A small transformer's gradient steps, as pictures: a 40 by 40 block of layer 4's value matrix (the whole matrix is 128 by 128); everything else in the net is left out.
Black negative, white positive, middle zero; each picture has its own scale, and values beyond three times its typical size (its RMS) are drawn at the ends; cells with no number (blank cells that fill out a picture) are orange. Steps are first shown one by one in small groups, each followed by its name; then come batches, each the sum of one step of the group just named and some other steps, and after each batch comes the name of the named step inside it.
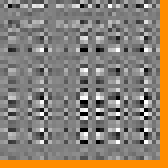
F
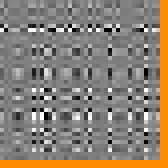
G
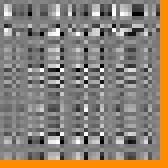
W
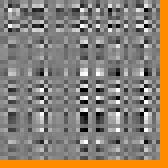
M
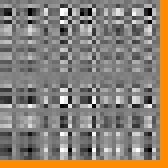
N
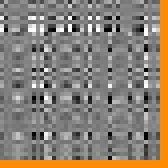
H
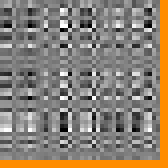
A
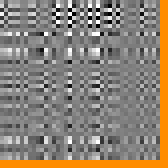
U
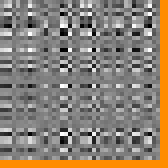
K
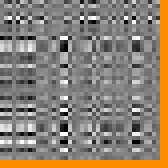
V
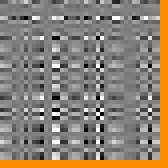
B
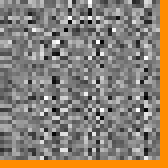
N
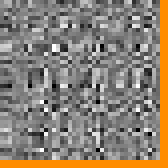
K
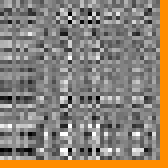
N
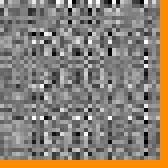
G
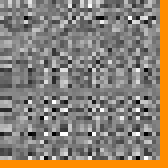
K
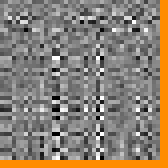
W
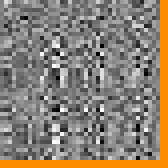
M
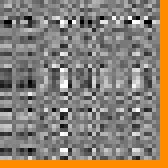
A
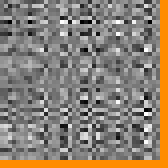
F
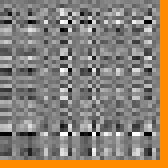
N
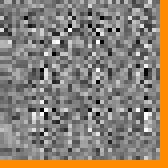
G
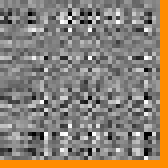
N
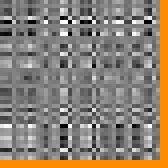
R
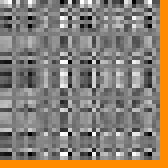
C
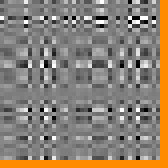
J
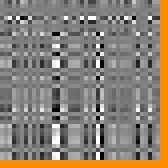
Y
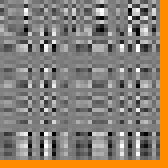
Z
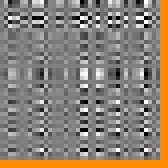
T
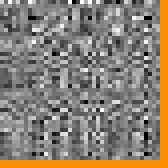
C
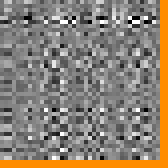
J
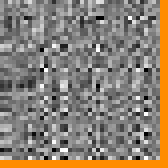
J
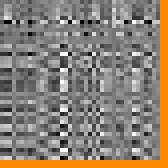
R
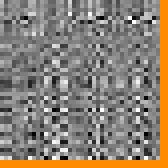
Y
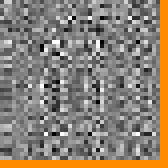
Z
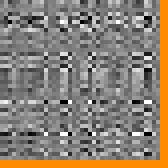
T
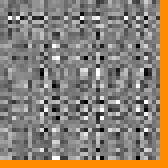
T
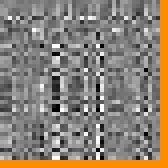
Y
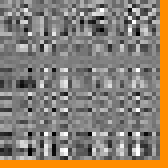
Z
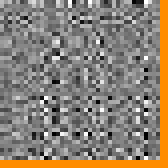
T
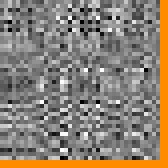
R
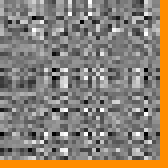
T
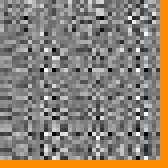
Z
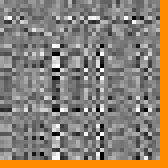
Y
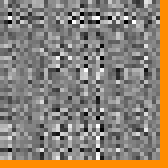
T
